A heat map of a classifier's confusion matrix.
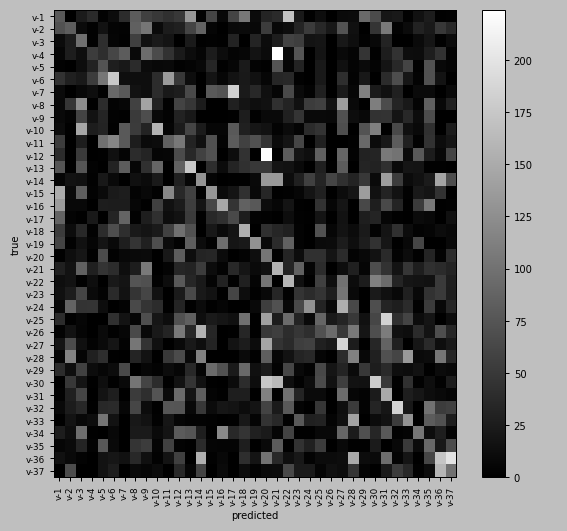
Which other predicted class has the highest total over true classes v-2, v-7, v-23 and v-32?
v-17
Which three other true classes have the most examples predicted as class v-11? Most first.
v-6, v-15, v-32
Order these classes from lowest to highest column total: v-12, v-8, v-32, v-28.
v-28, v-32, v-8, v-12
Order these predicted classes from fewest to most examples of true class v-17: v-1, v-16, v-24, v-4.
v-24, v-4, v-16, v-1
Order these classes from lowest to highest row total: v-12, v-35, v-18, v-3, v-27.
v-3, v-35, v-18, v-27, v-12
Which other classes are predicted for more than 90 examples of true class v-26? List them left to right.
v-12, v-14, v-28, v-31
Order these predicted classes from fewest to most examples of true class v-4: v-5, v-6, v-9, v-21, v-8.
v-8, v-5, v-6, v-9, v-21
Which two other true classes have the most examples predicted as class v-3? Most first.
v-10, v-8
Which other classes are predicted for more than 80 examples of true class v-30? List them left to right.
v-8, v-20, v-21
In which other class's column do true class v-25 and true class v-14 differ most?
v-36
